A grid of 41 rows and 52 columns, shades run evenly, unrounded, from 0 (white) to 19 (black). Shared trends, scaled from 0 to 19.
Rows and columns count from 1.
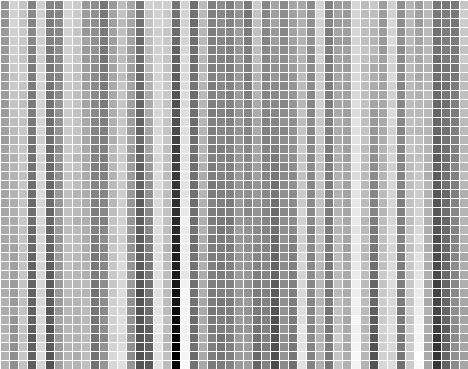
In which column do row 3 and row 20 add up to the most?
20
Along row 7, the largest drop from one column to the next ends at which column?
21
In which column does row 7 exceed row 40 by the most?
47
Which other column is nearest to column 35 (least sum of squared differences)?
30
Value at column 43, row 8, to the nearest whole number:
7
